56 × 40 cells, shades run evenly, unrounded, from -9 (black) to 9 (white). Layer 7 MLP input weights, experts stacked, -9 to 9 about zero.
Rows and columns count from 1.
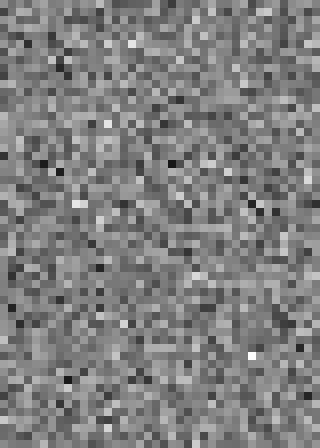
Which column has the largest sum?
14
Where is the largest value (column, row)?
32, 45
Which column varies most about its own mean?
13
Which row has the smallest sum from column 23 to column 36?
15
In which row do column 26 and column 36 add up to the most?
21
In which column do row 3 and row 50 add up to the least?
39
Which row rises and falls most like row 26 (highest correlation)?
50
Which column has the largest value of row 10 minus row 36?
20
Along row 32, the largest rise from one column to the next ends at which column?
40
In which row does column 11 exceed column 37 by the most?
41
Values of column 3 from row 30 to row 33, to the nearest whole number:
-2 -1 -4 0
